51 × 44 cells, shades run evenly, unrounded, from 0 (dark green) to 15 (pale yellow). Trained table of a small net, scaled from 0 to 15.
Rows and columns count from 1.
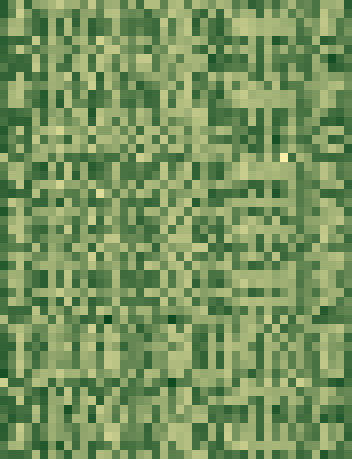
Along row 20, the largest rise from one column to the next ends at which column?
9
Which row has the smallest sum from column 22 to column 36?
22
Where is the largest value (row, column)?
18, 36
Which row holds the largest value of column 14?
49
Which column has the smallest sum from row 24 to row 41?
1
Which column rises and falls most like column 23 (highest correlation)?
15
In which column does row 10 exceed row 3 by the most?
12
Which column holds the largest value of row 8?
5
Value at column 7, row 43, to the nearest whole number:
3
